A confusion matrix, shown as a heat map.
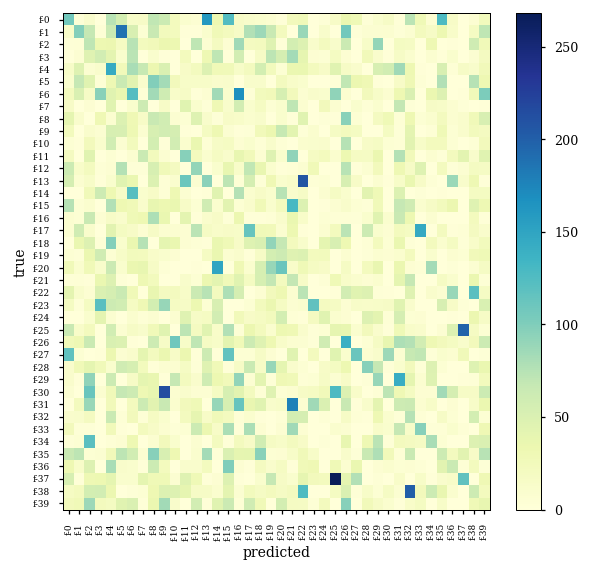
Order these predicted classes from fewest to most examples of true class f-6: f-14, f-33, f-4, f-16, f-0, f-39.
f-33, f-0, f-4, f-14, f-39, f-16
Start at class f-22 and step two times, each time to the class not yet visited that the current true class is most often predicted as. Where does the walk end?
f-32
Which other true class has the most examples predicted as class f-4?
f-18
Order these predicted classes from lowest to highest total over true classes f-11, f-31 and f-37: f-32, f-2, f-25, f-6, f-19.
f-6, f-32, f-19, f-2, f-25
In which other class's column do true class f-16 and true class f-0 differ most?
f-13
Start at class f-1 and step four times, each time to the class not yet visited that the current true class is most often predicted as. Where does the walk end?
f-10
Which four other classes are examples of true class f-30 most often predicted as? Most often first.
f-9, f-25, f-2, f-35
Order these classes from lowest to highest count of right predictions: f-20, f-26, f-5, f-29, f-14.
f-14, f-5, f-29, f-20, f-26
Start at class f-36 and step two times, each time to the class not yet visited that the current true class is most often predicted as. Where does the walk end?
f-21
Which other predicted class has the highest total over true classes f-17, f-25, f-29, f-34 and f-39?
f-2
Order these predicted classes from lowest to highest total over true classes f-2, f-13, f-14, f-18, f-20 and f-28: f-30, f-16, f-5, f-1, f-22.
f-30, f-1, f-5, f-16, f-22
